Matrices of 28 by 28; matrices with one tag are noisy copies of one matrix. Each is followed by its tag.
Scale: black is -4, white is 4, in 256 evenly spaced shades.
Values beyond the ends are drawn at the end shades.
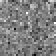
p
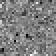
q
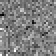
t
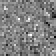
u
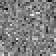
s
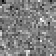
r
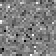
q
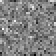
p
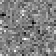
t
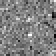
u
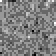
p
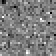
r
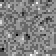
q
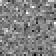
p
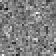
s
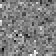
q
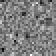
q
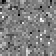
r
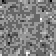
r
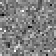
t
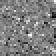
u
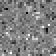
s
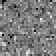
r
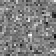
u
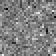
s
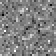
t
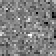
u
